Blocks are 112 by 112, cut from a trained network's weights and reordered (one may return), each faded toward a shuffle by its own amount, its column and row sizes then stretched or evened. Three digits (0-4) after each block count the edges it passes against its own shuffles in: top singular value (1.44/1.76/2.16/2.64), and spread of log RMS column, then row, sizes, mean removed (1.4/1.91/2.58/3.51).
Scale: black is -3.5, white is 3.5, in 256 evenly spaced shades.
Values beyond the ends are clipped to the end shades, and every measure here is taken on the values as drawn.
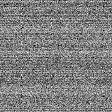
3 1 0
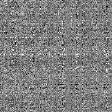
1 4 2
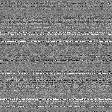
3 0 4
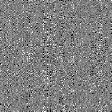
3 3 2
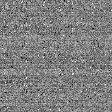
1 2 0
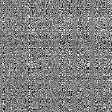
2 4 2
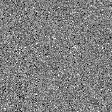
1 1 0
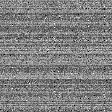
4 1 2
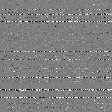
4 0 4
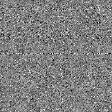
1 2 2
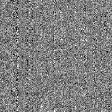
1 3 0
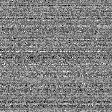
3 1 3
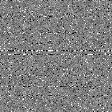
3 1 2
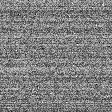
3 0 0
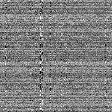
4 3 0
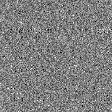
1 1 1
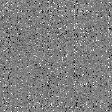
1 3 1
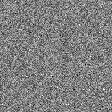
2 0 0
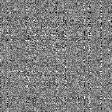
0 4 3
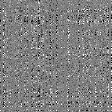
2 4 3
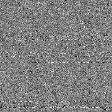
0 1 3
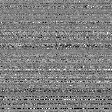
3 0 4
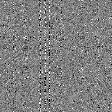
1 3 1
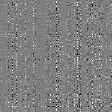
2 4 2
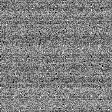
2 2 0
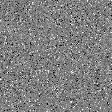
1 1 0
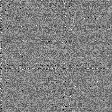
0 2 2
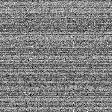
4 1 0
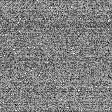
1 0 0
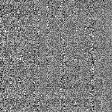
0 4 1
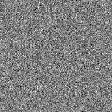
2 0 1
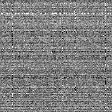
4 3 2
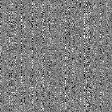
2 4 1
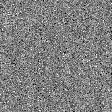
0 0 0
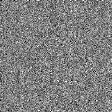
1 2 1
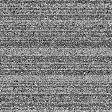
4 0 1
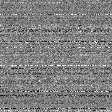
3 0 4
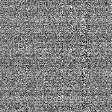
2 3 0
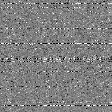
4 0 3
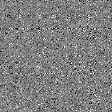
2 2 2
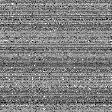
4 1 3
